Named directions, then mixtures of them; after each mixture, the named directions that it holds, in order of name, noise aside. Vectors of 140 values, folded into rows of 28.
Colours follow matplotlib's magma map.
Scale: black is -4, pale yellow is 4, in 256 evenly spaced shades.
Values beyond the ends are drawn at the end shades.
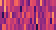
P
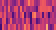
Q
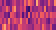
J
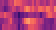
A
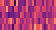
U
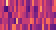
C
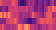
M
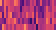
M, P.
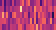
P.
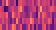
C, P, U.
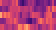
M.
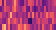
J, M, P.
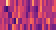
C.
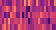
J.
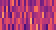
P, Q, U.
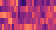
A, M, U.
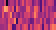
C.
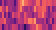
M, P.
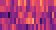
C, M, P.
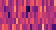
C, J.
